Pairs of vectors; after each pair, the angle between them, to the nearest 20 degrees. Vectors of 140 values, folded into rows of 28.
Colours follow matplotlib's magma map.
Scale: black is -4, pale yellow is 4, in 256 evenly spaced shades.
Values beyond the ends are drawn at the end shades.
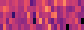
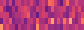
100 degrees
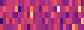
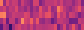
80 degrees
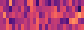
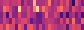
100 degrees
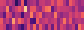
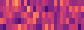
120 degrees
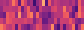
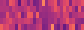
40 degrees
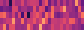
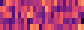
120 degrees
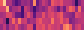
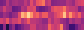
100 degrees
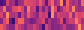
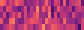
160 degrees
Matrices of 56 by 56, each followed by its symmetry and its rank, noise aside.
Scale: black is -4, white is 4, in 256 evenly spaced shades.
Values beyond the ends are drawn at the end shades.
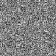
no symmetry, rank twelve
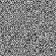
no symmetry, rank six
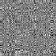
no symmetry, rank six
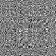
antisymmetric, rank eight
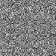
no symmetry, rank twelve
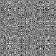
antisymmetric, rank six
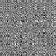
antisymmetric, rank eight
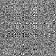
antisymmetric, rank eight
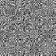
symmetric, rank six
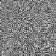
no symmetry, rank six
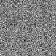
no symmetry, rank twelve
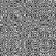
antisymmetric, rank six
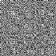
symmetric, rank eight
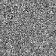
no symmetry, rank twelve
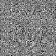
no symmetry, rank twelve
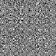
no symmetry, rank eight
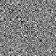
symmetric, rank eight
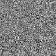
antisymmetric, rank twelve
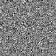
antisymmetric, rank twelve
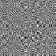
antisymmetric, rank six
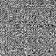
antisymmetric, rank twelve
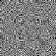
symmetric, rank six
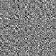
antisymmetric, rank eight
